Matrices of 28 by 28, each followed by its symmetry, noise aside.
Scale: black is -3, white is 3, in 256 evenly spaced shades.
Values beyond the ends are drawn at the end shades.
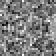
mirrored top to bottom.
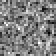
no symmetry.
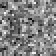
mirrored top to bottom.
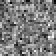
no symmetry.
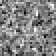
no symmetry.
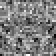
mirrored left to right.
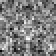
mirrored left to right.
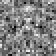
mirrored left to right.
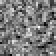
no symmetry.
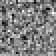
no symmetry.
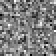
antisymmetric.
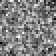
symmetric across the other diagonal.
